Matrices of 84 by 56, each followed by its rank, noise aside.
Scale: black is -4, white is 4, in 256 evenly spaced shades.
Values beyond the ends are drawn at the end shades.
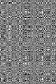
four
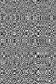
four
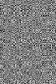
six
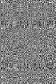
six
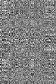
six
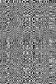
four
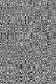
six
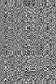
five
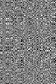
six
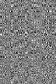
five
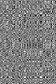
four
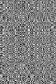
six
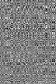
five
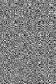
six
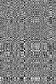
four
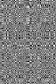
four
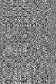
six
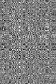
six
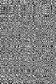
six
